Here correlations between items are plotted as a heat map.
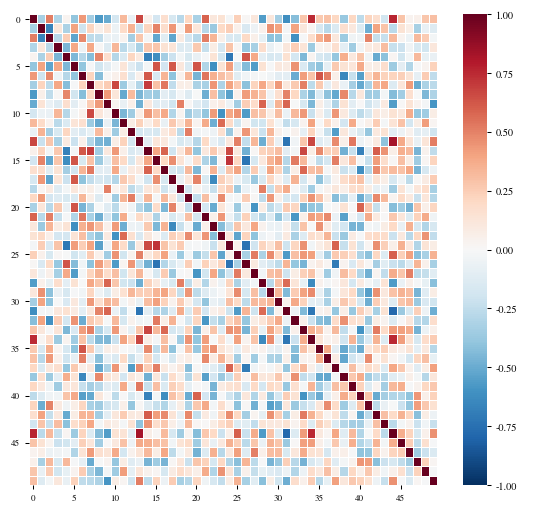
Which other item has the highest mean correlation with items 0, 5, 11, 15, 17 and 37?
24
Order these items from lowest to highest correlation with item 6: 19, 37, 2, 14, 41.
37, 41, 19, 2, 14
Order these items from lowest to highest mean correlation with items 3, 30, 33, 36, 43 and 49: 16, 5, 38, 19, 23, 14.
38, 23, 19, 5, 16, 14
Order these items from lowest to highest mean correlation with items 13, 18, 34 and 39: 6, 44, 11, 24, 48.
6, 24, 48, 11, 44
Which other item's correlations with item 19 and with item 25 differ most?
23
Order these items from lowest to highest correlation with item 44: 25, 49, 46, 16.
46, 16, 49, 25
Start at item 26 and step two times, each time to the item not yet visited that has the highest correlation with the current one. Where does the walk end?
8
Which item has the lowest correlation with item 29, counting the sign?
41
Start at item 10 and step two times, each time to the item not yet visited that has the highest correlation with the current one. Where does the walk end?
14
